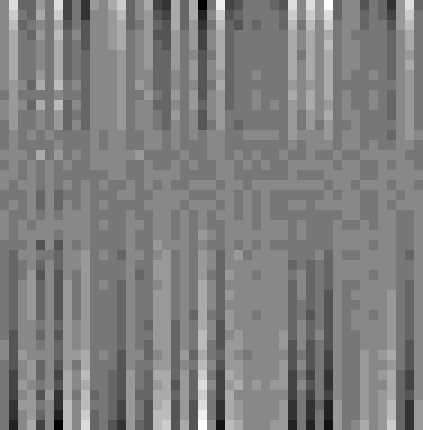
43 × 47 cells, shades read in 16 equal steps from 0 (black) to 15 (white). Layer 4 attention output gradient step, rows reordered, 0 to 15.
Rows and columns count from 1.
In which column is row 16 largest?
5
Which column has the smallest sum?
7
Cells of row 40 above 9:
7
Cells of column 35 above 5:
33
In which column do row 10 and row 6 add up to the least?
23
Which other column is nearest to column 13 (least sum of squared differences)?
45
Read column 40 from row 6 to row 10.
8 8 7 7 7
